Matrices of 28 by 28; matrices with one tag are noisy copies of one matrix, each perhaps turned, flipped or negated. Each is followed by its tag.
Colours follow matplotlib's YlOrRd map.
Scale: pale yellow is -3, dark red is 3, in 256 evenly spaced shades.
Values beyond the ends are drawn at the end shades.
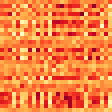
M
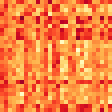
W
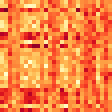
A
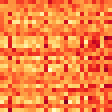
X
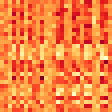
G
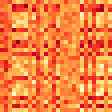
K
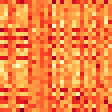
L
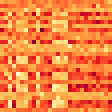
G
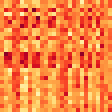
G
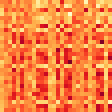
X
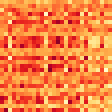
X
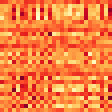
M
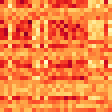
A
